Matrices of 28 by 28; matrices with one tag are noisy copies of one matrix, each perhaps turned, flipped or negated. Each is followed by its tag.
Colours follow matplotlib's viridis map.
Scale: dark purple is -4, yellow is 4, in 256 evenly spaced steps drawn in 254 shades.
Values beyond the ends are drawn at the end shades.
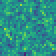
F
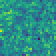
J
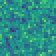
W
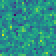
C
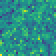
J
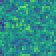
F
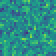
C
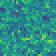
C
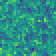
W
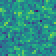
W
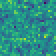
W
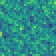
F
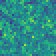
F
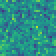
W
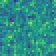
C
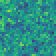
F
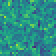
C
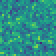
J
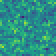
C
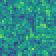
W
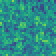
J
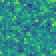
F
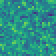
C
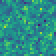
F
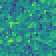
J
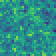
J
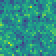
J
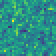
C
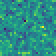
F
